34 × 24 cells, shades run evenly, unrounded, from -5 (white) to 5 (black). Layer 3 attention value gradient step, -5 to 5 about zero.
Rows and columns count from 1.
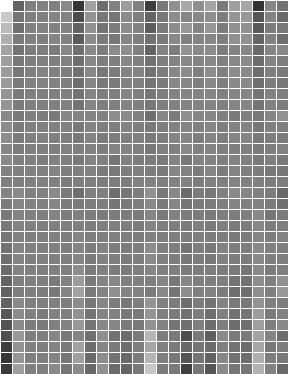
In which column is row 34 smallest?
13
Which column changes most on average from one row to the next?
16
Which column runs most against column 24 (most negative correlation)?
5
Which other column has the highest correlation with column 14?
24
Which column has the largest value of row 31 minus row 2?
1
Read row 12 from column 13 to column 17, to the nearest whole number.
0 0 0 0 0
